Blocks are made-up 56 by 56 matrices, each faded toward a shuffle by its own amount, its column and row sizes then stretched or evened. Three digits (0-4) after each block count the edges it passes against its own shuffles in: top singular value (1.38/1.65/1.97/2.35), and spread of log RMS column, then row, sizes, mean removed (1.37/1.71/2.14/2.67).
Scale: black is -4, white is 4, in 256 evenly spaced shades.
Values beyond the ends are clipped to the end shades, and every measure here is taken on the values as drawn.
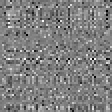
4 2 3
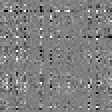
2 4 3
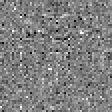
2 2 1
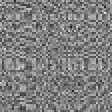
4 1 0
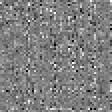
1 4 1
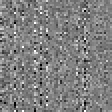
2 4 0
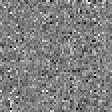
2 2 2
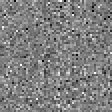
2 1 0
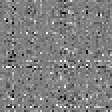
3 3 3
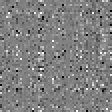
2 3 2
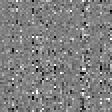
1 4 2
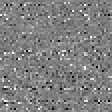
2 0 3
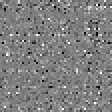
0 2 3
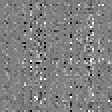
0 4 2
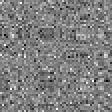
3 0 2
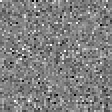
0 0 1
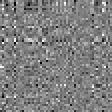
4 3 2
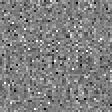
2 0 0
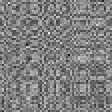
4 1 0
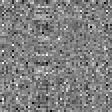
3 2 1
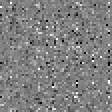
0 2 0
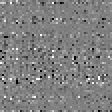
0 2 4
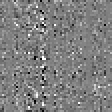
1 4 2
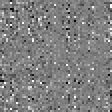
0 4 2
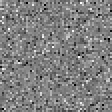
0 0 0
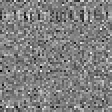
3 1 2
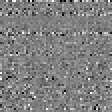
1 1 4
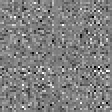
3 3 3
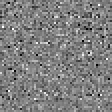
1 0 2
